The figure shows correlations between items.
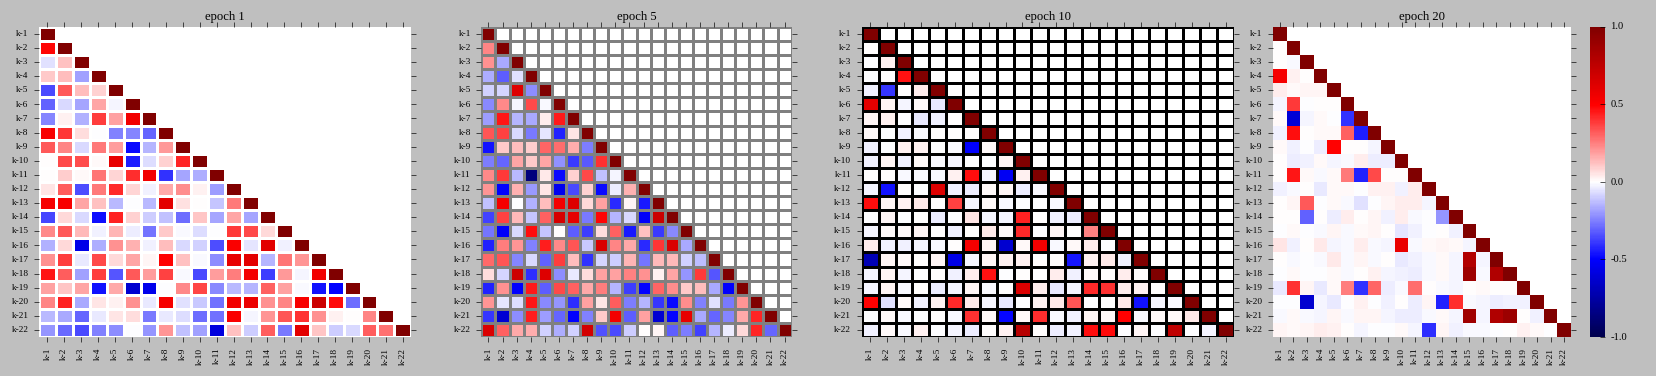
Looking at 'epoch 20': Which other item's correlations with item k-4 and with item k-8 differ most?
k-1
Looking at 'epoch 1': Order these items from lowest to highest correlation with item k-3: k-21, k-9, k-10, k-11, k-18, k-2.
k-21, k-18, k-9, k-11, k-2, k-10
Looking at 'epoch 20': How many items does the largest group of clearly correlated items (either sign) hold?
6
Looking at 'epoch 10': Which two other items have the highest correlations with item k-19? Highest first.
k-22, k-10
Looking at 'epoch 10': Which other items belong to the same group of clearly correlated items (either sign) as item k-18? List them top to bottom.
k-8
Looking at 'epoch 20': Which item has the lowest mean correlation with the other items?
k-7
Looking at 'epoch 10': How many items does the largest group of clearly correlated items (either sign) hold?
5
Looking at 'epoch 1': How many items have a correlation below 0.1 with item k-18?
9
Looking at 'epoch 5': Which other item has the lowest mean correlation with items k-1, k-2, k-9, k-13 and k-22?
k-21
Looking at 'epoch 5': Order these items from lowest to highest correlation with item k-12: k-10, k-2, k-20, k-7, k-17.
k-2, k-7, k-17, k-20, k-10
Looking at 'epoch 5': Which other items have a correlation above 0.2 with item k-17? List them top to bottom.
k-1, k-2, k-6
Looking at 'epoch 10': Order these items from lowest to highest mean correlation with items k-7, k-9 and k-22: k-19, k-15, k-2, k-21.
k-21, k-2, k-15, k-19
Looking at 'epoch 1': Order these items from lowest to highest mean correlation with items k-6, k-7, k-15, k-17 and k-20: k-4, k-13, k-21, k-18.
k-21, k-4, k-13, k-18
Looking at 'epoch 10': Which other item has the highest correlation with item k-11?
k-16
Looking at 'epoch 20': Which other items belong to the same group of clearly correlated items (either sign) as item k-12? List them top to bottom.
k-22
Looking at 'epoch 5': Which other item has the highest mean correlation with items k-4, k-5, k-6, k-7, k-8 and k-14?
k-13
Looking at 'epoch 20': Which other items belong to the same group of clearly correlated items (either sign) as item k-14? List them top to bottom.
k-3, k-13, k-20
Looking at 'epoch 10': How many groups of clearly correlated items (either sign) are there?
6
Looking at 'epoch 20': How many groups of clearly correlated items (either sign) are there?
7
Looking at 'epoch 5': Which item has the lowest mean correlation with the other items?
k-12
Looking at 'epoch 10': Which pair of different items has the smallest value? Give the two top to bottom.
k-1, k-17
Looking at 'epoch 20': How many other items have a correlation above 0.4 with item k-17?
3
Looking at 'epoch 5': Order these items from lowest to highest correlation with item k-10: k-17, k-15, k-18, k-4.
k-17, k-4, k-18, k-15
